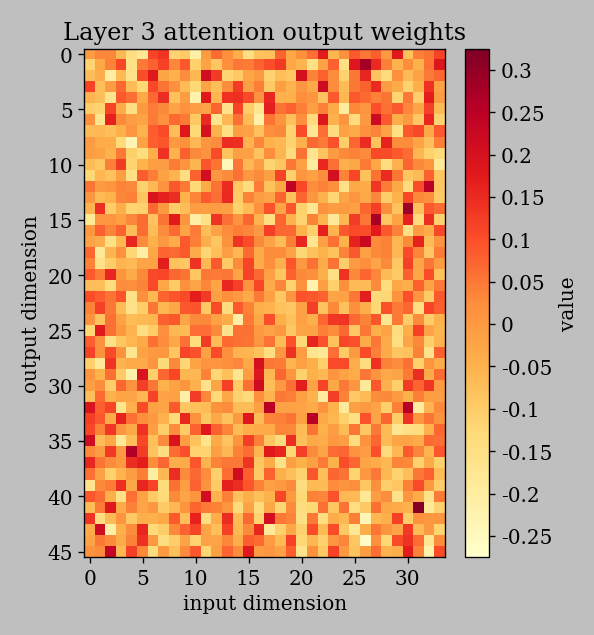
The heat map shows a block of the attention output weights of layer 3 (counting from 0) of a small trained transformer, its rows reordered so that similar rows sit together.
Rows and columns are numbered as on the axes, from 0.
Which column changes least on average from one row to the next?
16
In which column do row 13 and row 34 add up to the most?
11
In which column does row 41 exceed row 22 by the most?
31
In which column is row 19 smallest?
1
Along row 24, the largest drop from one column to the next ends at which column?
28
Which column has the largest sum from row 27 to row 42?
5
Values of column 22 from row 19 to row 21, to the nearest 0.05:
-0.05 -0.05 0
